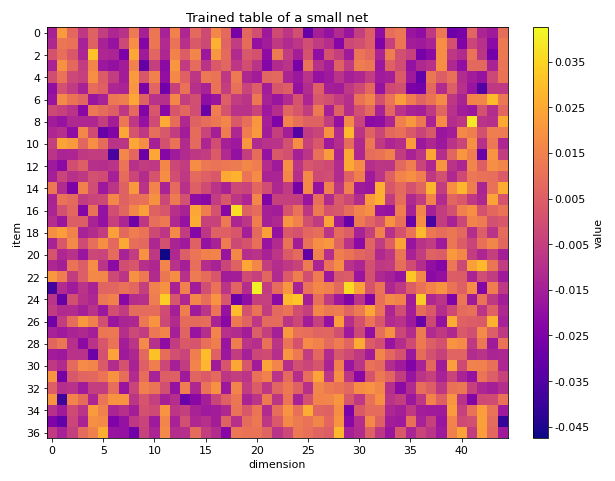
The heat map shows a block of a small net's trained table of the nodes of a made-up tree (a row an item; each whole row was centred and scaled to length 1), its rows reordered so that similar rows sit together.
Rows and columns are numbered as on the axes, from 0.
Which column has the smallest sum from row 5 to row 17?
21
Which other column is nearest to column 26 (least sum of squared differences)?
23
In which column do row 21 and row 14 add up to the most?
41
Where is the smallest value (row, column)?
20, 11
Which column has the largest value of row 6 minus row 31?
1
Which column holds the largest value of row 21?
42
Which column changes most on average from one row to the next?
18
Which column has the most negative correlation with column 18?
33
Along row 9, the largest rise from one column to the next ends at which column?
7
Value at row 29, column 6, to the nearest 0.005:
0.025
